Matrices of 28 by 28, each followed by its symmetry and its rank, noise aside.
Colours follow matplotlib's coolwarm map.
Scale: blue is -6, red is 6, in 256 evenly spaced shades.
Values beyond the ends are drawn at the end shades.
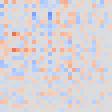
antisymmetric, rank four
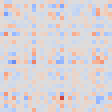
no symmetry, rank three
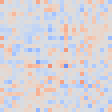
symmetric, rank six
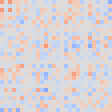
symmetric, rank four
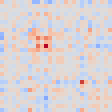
symmetric, rank four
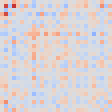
symmetric, rank three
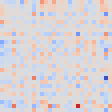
antisymmetric, rank four
